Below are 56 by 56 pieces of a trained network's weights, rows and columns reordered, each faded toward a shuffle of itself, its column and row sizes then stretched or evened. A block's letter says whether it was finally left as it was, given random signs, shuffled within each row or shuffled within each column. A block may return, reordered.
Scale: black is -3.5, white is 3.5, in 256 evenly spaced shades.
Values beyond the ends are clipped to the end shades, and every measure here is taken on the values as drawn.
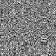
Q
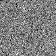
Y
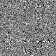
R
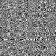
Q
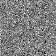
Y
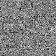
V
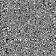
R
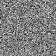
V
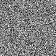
V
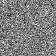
Y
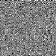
Q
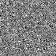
V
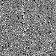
Y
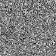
R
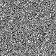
V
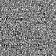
Q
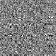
Q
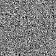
R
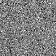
V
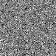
V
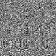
Q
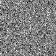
Y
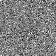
V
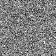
Y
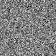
V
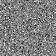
Y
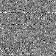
V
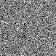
R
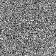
V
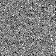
Y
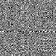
Q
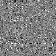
Q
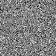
Y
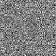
Q
